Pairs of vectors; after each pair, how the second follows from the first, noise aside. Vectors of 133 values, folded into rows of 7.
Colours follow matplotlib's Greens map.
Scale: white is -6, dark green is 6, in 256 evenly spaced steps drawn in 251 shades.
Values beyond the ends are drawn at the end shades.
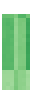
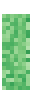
sign-scrambled.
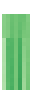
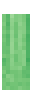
reversed, negated, shrunk.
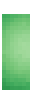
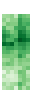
wrapped around, scaled up.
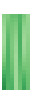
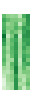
negated, scaled up.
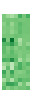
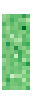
shuffled.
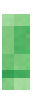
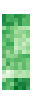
negated, scaled up.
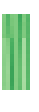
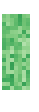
sign-scrambled.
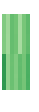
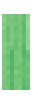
reversed, negated, shrunk.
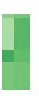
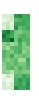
wrapped around, scaled up.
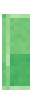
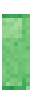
reversed, negated, partly zeroed.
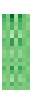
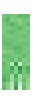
reversed, negated, partly zeroed.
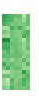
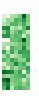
negated, scaled up.
